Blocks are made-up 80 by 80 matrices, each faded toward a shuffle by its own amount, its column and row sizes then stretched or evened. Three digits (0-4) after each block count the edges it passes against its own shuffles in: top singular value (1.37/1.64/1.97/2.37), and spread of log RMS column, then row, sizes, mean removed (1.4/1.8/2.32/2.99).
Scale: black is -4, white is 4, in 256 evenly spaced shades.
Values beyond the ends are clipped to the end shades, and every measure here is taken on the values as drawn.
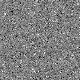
0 1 0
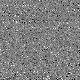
0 0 2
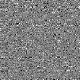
3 1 3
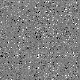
0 2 2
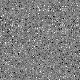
2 1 1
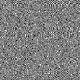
4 1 2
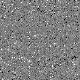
0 2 1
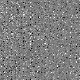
1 3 1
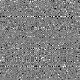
4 0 3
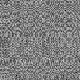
4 0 0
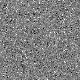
0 1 0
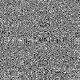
3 1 2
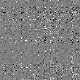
1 3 3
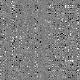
2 4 2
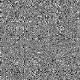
2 2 3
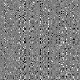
4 4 0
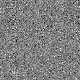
2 1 0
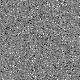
1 1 0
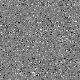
0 0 2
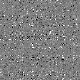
1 2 3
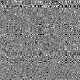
4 1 3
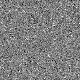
1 0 0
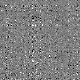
0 3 3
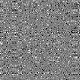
4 1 2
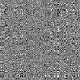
4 3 2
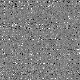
0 2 3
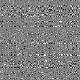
4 1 4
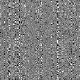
3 4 0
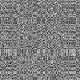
4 1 0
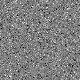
2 0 0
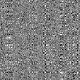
4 3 1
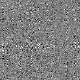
1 3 2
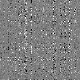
1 4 2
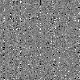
2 3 1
